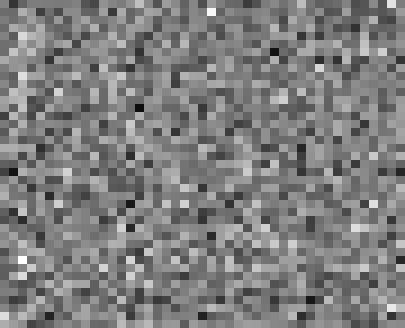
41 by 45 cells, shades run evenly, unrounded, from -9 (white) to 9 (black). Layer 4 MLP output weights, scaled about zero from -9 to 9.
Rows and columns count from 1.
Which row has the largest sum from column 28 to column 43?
8
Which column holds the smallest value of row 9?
36
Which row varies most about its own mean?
22
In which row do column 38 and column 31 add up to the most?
7
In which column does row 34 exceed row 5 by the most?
3
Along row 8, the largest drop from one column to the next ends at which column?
39
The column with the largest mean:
23
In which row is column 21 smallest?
26
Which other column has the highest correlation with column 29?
40
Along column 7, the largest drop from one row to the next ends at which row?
12
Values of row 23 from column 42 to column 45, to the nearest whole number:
1 -2 -1 1
